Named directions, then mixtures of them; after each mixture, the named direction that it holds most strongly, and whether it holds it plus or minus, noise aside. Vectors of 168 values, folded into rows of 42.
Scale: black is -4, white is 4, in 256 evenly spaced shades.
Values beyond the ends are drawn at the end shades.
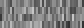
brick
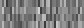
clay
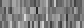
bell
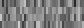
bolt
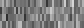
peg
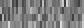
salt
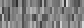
salt, plus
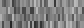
bell, minus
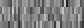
salt, minus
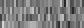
brick, plus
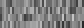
brick, plus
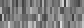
salt, plus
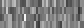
bolt, minus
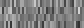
peg, minus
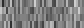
bell, minus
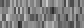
peg, minus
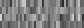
salt, minus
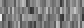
brick, minus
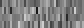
bell, plus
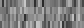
bolt, plus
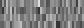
clay, minus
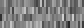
brick, plus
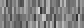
clay, plus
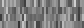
bolt, minus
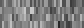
brick, plus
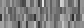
bolt, minus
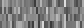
bell, plus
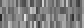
salt, plus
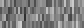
peg, plus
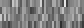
salt, minus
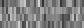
bolt, plus
